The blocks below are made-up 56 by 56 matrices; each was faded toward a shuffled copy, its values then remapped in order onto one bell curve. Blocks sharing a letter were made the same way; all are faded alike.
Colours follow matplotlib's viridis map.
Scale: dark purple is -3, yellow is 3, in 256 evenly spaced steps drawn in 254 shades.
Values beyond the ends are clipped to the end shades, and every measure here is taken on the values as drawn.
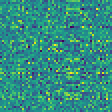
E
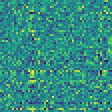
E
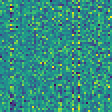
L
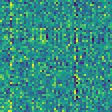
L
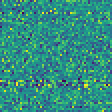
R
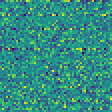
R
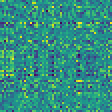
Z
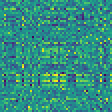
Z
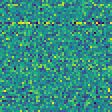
R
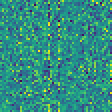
L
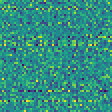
E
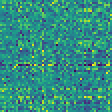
Z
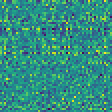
E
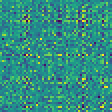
Z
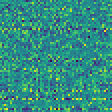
E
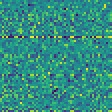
Z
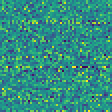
R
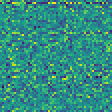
E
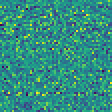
R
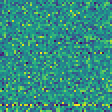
R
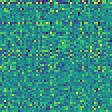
Z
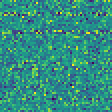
R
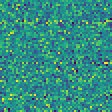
R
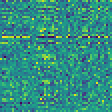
Z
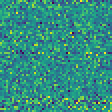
R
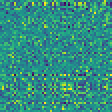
Z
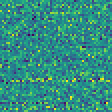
R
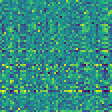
Z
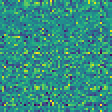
E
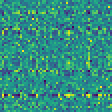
Z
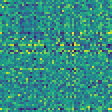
E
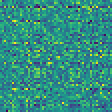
Z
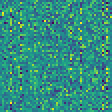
L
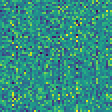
L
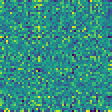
E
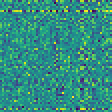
Z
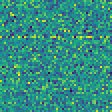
R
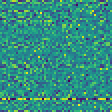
Z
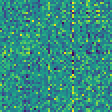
L
